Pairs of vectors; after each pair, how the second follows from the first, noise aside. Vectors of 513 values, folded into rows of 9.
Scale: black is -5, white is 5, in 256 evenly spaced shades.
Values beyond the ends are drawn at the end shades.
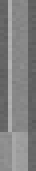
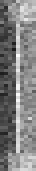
wrapped around, scaled up.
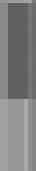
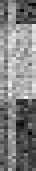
wrapped around, scaled up.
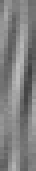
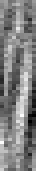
wrapped around, scaled up.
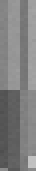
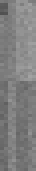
reversed, negated, shrunk.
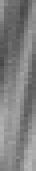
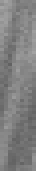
reversed, shrunk.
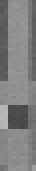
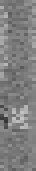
negated, partly zeroed.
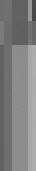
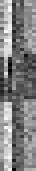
wrapped around, scaled up.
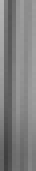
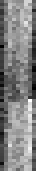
wrapped around, scaled up.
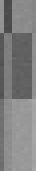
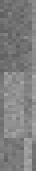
reversed, negated, shrunk.
